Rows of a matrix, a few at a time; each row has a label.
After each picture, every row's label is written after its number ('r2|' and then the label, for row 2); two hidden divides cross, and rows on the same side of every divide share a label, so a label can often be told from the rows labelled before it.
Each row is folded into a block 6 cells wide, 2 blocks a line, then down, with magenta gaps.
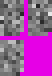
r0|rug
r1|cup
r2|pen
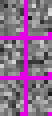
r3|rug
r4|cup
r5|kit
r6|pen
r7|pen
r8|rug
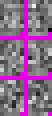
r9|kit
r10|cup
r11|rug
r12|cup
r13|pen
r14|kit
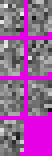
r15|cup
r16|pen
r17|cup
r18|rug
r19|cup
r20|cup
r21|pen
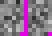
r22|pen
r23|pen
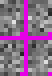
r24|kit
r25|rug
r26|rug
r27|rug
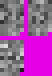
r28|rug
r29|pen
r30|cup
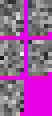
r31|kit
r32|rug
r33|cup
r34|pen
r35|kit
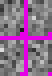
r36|kit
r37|kit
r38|pen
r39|kit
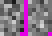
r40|kit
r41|kit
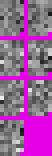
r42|cup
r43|rug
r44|cup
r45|cup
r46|rug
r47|pen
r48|rug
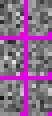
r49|rug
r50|cup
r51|kit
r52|cup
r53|cup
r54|cup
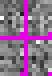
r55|rug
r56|rug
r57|cup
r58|pen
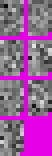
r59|rug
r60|kit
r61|kit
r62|cup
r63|cup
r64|kit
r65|cup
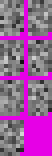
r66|cup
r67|kit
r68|kit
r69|kit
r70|kit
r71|kit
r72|cup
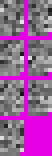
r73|pen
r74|rug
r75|rug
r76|rug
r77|rug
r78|rug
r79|rug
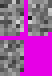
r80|rug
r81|cup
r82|cup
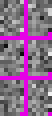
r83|rug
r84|cup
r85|rug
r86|cup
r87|rug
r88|cup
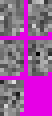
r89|rug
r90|pen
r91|kit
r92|rug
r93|pen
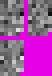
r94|rug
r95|rug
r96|rug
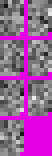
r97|rug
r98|cup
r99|cup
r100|pen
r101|rug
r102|kit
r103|rug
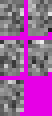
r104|cup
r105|cup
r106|pen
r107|pen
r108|pen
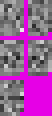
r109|pen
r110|kit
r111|pen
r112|pen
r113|cup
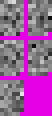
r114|pen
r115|cup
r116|pen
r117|rug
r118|cup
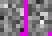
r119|cup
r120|kit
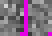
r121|cup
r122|pen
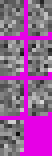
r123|kit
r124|kit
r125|rug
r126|rug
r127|rug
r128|kit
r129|pen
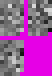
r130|rug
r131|cup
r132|rug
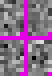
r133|kit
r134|rug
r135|rug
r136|pen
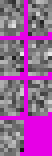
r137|kit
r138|pen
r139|cup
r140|cup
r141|cup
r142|pen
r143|kit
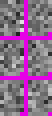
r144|pen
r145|rug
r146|rug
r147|rug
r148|cup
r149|cup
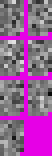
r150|pen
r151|kit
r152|pen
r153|kit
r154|cup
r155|rug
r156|cup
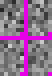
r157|kit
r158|pen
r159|rug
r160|pen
